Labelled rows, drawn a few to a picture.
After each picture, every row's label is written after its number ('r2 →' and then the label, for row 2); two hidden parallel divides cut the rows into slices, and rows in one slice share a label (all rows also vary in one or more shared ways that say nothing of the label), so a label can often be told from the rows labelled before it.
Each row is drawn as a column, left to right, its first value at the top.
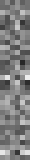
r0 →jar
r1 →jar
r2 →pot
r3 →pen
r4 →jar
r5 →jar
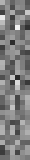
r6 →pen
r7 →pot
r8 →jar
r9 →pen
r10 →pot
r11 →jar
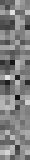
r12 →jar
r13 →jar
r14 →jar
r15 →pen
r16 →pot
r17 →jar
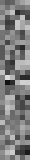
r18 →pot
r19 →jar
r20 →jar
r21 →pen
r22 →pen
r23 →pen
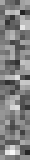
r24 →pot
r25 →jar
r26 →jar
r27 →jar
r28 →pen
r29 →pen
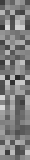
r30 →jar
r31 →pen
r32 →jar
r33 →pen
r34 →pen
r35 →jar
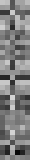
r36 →pen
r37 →pen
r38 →jar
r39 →pen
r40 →pen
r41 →pen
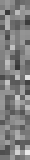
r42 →pot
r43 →pen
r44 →pot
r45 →jar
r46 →pot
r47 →jar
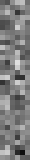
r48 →jar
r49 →jar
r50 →pot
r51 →pen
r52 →pen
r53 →pot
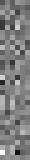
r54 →jar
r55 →pot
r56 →jar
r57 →pen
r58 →pot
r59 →pot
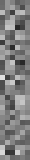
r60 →jar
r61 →pen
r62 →pen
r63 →jar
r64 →jar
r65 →pot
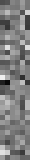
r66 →jar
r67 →jar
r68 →pot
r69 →pot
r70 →pen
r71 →jar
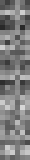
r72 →jar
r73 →jar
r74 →jar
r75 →pot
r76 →jar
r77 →jar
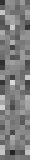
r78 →jar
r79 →pot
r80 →pen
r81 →pot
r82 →pot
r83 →jar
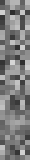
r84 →jar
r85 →pot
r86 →pen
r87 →pen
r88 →jar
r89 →pen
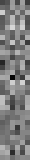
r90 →jar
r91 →pot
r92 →pen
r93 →pot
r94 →pen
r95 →jar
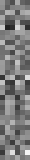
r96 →pen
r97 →jar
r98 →jar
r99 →pen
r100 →pot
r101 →jar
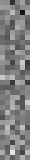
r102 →pot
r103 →pot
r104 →jar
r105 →pot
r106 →pen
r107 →jar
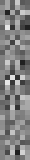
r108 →pot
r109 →pen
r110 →jar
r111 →pen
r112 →jar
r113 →jar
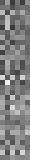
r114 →jar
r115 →pen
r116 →jar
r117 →pot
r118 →jar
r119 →pot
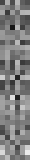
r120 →jar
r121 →pot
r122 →jar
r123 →pen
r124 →jar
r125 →jar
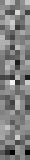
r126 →pot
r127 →pen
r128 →pen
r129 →jar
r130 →pot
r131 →pen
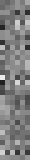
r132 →jar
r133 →pot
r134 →pot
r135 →pen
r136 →pot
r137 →pen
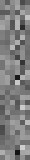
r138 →pot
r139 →pot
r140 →pot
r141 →pen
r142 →jar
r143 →pot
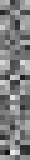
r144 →pen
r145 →pen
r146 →jar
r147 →jar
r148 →pen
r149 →pen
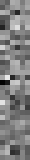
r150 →jar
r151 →jar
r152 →pen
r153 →pen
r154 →pot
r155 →pen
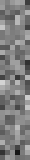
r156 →pen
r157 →pot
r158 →pot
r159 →pen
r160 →pot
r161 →jar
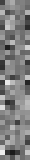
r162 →jar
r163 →pen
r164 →pen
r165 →pot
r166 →pot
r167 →jar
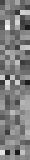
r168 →jar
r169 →pen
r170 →pot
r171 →pen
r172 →jar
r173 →jar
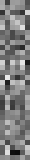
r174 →pen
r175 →jar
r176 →pen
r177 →pen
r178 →pen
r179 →jar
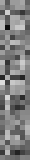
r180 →pen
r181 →jar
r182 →pen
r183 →pen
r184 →pen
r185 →pot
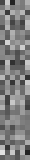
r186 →jar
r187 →pen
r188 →jar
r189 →pot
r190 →jar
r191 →pen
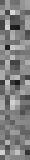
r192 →jar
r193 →pen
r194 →jar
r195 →jar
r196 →pot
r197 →pen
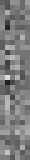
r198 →pot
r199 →jar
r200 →pot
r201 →pot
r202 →pot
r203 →pot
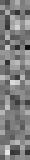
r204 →pot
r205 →jar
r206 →pen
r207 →pen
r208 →pot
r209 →pen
